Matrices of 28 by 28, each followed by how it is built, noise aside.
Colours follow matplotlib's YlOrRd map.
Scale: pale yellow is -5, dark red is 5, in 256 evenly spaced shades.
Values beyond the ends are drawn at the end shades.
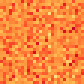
repeating rows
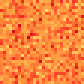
repeating rows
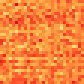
blocks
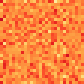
low rank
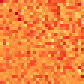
upper triangular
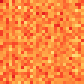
repeating rows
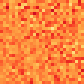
upper triangular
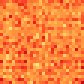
blocks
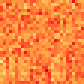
blocks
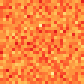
noise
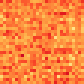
blocks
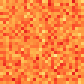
noise
